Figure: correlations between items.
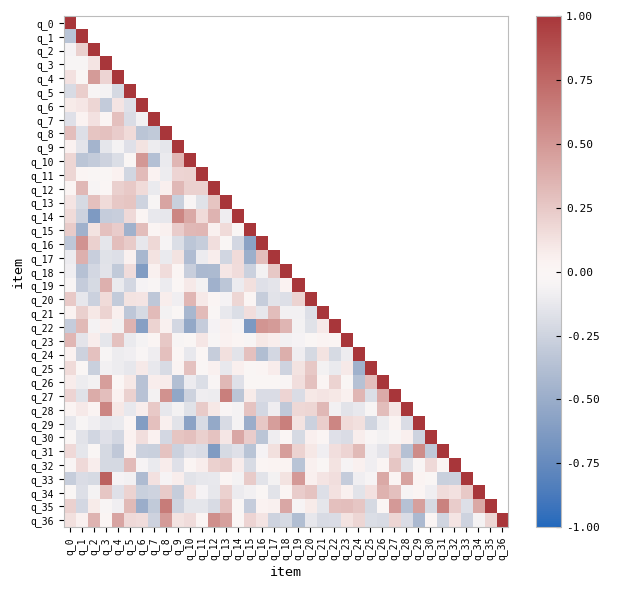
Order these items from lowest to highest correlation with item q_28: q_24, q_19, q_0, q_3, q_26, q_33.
q_24, q_0, q_19, q_26, q_33, q_3
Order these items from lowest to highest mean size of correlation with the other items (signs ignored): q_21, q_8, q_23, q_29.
q_23, q_21, q_8, q_29
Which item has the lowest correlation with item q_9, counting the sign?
q_27
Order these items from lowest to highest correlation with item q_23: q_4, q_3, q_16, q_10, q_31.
q_3, q_10, q_16, q_31, q_4
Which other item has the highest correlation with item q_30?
q_14
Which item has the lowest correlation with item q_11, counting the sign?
q_18
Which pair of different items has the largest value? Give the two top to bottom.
q_3, q_33
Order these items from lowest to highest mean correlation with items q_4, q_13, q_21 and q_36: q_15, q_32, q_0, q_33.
q_33, q_32, q_0, q_15
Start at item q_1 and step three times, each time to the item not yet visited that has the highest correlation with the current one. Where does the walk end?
q_29
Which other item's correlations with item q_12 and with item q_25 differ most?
q_36
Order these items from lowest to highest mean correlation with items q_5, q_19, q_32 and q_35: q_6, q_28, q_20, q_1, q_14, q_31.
q_6, q_28, q_1, q_14, q_20, q_31
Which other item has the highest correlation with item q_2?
q_4
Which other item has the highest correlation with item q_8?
q_35
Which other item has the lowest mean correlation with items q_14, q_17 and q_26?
q_2
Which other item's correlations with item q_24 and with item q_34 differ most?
q_26
